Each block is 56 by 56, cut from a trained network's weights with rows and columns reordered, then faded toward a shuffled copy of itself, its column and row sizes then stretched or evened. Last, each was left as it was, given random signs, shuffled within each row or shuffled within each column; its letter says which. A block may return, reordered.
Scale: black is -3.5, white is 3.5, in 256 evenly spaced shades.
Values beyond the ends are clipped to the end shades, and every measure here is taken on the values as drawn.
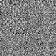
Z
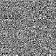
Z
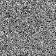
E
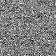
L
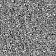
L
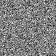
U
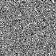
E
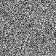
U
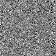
E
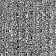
Z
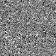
E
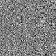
Z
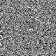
Z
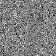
U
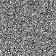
E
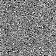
L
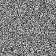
L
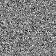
L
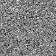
E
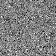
L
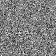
L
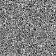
E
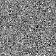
E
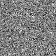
L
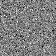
L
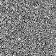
E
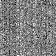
Z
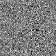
E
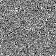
L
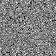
L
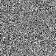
E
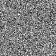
U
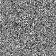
U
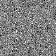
U
